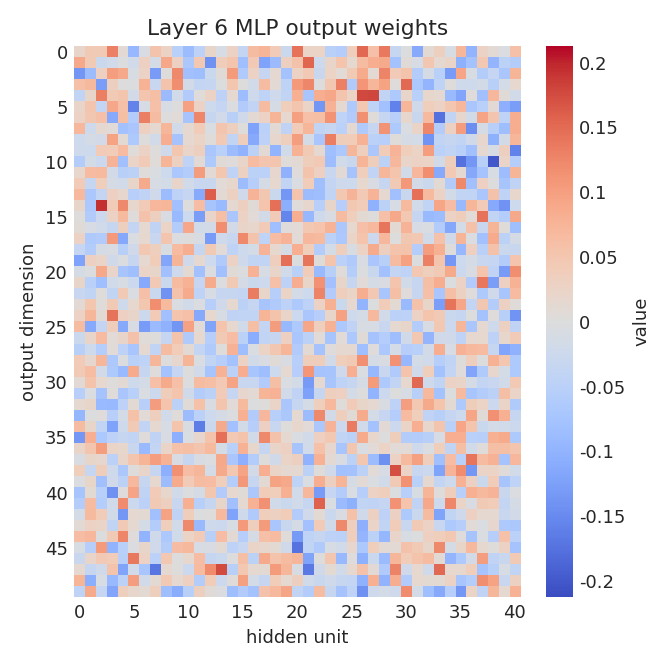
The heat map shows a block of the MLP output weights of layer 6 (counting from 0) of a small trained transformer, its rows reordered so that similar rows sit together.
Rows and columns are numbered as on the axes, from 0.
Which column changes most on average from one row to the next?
35
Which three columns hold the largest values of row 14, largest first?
2, 18, 4
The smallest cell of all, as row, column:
10, 38
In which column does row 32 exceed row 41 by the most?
25
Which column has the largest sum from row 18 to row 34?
32
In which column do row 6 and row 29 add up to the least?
33
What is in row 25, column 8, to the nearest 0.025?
-0.1
